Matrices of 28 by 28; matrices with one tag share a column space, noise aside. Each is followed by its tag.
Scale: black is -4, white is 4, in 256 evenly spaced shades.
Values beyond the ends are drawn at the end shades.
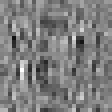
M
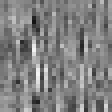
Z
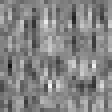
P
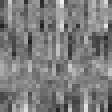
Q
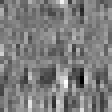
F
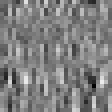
F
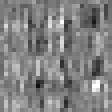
P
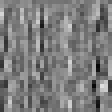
P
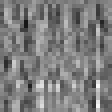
P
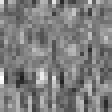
F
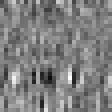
F
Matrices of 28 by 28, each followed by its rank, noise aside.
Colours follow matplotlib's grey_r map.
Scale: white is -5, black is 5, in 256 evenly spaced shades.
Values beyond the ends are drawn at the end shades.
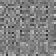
three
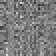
five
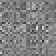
three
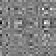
three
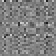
three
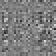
four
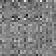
three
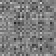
three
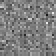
seven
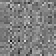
five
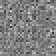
seven
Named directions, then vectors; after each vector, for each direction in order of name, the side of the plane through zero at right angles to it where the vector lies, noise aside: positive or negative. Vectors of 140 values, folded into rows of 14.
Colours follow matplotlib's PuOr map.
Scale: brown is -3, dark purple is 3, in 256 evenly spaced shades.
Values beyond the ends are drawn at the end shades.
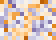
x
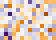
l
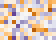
negative, negative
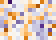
negative, positive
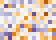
positive, positive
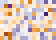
negative, negative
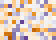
negative, negative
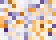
positive, negative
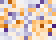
positive, negative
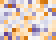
positive, positive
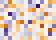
positive, negative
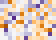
positive, negative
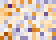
negative, negative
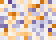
negative, positive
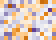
positive, positive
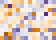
negative, negative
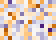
negative, positive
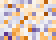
positive, positive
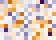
positive, negative
